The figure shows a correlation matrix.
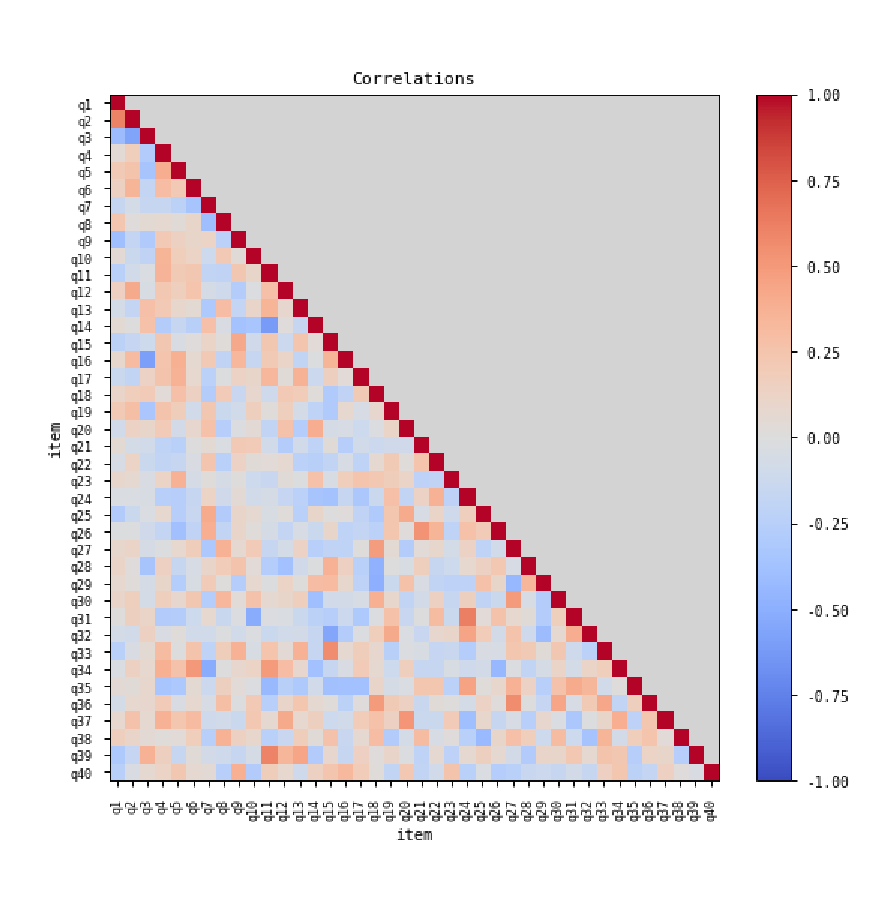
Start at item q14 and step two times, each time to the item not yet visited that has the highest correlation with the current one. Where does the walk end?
q37
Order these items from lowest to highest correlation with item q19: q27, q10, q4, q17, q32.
q17, q27, q10, q4, q32
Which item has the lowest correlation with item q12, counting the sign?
q28
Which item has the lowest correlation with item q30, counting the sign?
q14
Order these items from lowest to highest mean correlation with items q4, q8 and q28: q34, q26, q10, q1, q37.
q26, q37, q34, q1, q10
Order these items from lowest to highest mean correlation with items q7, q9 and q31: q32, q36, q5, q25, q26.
q5, q36, q32, q25, q26
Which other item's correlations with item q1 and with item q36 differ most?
q33
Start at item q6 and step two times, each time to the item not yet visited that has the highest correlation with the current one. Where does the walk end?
q11
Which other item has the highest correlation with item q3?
q39
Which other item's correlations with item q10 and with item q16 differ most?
q40
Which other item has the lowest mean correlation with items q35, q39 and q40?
q1
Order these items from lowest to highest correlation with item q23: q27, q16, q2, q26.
q26, q27, q2, q16
